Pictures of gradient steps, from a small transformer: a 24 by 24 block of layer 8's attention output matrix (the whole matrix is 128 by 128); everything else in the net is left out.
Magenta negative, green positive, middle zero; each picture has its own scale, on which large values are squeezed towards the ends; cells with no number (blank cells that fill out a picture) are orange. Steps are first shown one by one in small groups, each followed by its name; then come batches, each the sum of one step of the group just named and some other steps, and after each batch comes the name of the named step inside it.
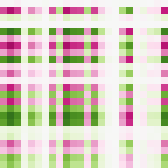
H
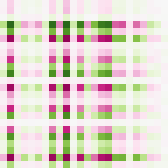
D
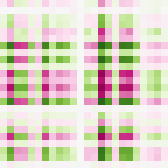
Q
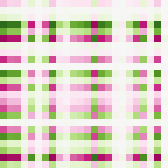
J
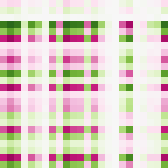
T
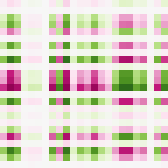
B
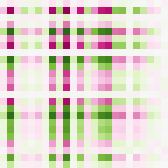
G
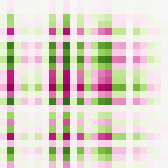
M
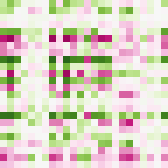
H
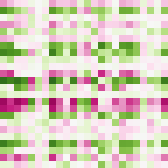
Q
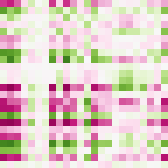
B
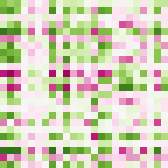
B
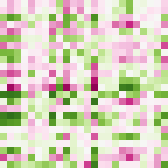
B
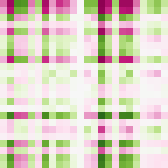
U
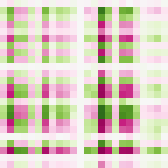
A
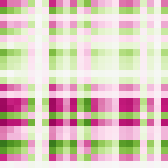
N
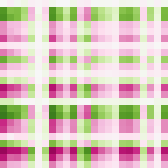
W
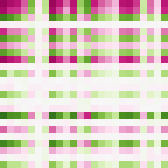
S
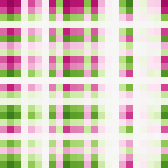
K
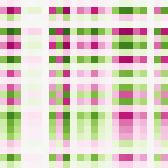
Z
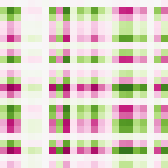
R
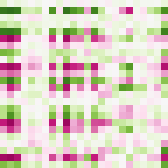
R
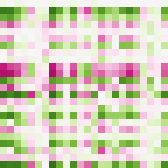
A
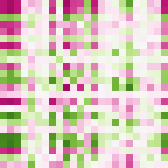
K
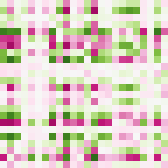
Z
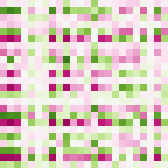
R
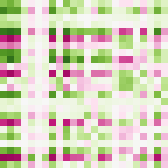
Z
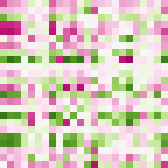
S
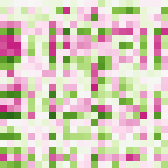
Z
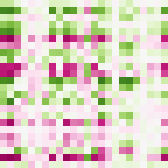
A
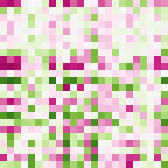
K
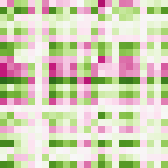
U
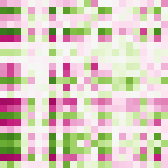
N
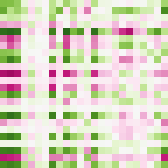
Z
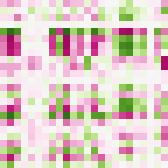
Z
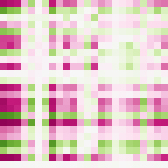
N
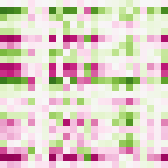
W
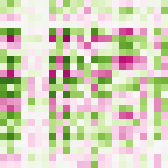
Z
